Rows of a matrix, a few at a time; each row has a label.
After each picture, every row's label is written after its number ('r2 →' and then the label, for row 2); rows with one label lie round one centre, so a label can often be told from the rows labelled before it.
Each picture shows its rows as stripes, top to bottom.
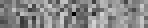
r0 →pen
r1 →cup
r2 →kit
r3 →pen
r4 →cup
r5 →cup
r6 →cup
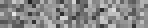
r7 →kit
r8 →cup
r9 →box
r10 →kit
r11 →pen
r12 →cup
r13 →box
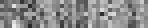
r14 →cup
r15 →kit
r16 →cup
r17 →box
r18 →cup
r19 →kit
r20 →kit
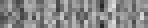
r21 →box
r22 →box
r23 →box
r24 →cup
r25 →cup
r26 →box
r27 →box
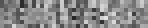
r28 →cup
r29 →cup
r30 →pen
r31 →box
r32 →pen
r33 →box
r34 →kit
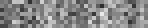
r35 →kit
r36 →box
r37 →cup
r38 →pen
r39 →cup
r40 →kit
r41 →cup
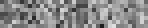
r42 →cup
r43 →kit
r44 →pen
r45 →cup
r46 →cup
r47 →kit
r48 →box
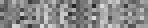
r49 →kit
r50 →pen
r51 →cup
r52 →pen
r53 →cup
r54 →pen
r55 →kit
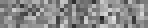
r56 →pen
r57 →cup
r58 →kit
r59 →cup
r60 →box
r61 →box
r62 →pen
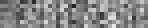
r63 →cup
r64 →pen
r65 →cup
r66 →box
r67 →box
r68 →pen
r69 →box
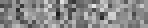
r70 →pen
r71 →cup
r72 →pen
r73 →box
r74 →box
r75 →cup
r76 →kit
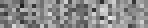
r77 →box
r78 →cup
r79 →pen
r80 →cup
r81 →box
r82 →cup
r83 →kit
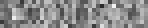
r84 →cup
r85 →box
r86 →kit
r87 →kit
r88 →kit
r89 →cup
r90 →pen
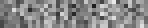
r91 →box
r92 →pen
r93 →kit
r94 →pen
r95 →box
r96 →cup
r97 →cup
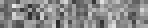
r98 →pen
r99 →kit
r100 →cup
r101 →kit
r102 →kit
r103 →box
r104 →box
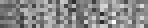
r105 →pen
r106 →cup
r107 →pen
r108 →box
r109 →cup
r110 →box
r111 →cup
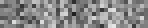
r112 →pen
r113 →cup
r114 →box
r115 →pen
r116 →cup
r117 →kit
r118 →box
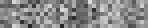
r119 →kit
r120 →cup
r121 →pen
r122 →kit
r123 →pen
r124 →cup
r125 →kit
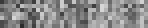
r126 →cup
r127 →pen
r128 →cup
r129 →kit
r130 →kit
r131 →cup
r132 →cup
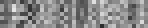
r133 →cup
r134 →kit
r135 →kit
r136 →cup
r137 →kit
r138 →cup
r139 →box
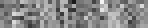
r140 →pen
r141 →cup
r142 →pen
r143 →kit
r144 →box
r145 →kit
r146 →kit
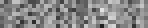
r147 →kit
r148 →cup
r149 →pen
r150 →kit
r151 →box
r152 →cup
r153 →box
